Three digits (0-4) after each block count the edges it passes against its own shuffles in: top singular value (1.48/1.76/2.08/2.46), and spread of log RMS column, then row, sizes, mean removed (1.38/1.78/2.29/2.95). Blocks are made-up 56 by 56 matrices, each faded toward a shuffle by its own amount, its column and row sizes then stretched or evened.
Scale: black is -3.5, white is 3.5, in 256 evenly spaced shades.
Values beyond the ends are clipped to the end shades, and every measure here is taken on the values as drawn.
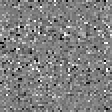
0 1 2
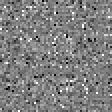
1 1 1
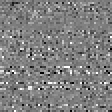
0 0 4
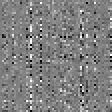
2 4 2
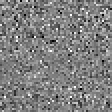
0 1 2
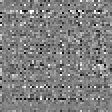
1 3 4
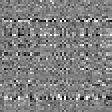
4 1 4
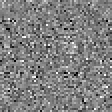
1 0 2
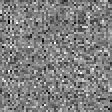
2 0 0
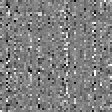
1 4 0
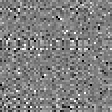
4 1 2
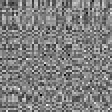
4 0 2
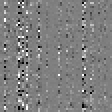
1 4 1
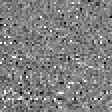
1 0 2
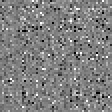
0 2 2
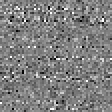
2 1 3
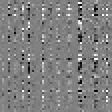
4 4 3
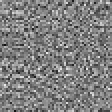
3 0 1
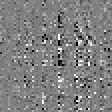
3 4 3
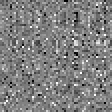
3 2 0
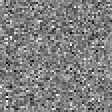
2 2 0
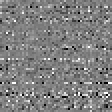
2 2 4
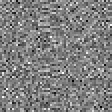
3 0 1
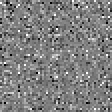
1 2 2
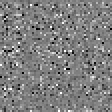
1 1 3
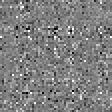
1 2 2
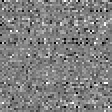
1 1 3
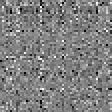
3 2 2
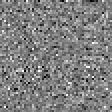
1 0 2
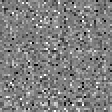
2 1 1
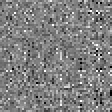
1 2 0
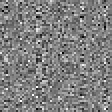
3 3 0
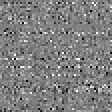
2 0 3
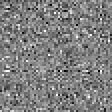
2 0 1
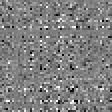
1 3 4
